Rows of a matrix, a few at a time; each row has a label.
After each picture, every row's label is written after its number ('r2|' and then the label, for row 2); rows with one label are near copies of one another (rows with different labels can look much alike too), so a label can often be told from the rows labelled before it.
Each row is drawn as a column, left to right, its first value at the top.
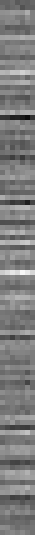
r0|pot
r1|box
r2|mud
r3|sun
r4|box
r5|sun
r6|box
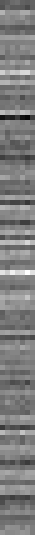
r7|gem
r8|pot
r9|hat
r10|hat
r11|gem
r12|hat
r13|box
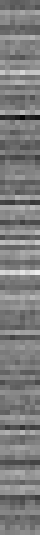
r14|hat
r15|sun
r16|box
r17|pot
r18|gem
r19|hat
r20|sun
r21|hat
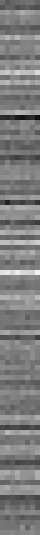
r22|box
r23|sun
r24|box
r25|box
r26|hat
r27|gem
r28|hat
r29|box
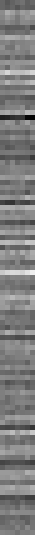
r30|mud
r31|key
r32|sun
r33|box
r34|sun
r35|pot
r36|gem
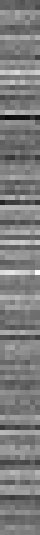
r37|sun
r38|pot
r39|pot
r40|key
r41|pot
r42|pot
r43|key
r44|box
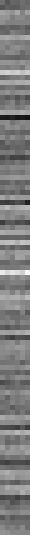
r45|hat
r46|key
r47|box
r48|gem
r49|pot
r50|sun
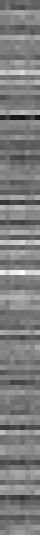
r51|sun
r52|sun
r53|hat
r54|hat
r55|hat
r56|hat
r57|hat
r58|pot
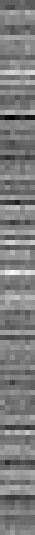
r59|pot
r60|mud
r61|hat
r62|sun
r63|mud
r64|gem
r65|key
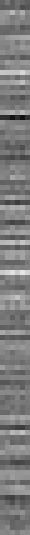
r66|key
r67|hat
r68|gem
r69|sun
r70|gem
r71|box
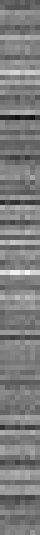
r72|sun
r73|box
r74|box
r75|box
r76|hat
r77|box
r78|mud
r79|box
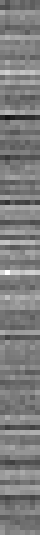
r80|hat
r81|box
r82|mud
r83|mud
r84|key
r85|sun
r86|gem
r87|sun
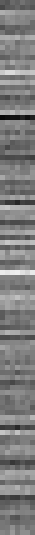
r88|gem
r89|key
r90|hat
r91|sun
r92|hat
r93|mud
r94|box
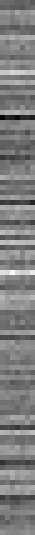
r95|mud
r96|mud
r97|box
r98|gem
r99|key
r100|mud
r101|sun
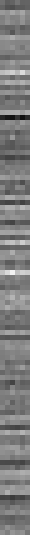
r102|mud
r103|pot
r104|hat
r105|mud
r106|key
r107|pot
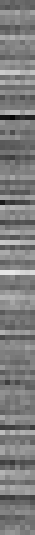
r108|sun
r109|hat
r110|mud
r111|hat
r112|sun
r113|pot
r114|gem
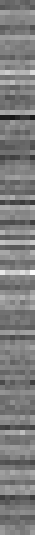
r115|hat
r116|gem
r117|pot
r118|mud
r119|sun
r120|pot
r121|hat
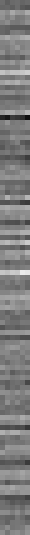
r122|key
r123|pot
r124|gem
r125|gem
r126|box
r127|hat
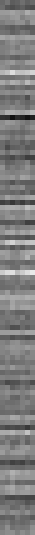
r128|sun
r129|hat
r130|key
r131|key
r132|mud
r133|gem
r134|hat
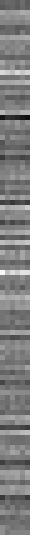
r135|hat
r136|key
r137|sun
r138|key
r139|gem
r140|key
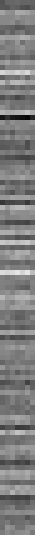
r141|key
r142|hat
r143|pot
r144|gem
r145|gem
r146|hat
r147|pot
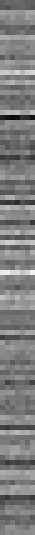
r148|box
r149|hat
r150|pot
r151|mud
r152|mud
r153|key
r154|hat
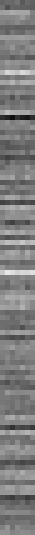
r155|mud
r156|hat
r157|gem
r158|hat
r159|key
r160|gem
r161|box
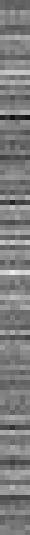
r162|pot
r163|box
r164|sun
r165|box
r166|key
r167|pot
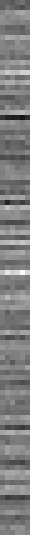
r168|pot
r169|sun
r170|pot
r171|hat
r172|hat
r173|key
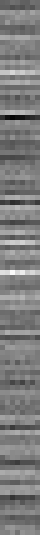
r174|box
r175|pot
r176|hat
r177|pot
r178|hat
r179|pot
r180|hat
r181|sun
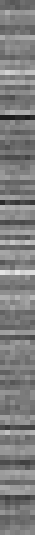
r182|sun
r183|gem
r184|pot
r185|box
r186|mud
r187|mud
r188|sun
